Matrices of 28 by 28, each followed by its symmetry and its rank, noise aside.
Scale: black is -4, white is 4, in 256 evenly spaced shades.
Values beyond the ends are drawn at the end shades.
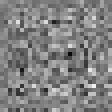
no symmetry, rank three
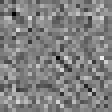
symmetric, rank six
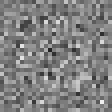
symmetric, rank six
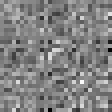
symmetric, rank four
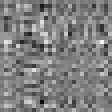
antisymmetric, rank four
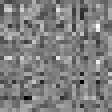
no symmetry, rank four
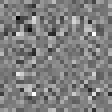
symmetric, rank four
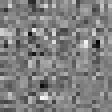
antisymmetric, rank four
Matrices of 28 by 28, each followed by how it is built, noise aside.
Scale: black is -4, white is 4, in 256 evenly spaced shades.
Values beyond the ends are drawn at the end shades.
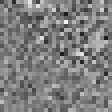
upper triangular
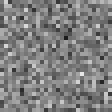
noise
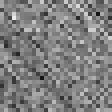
Toeplitz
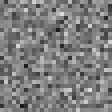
noise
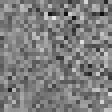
upper triangular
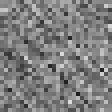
Toeplitz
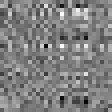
low rank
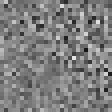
upper triangular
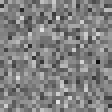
noise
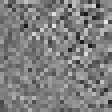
upper triangular
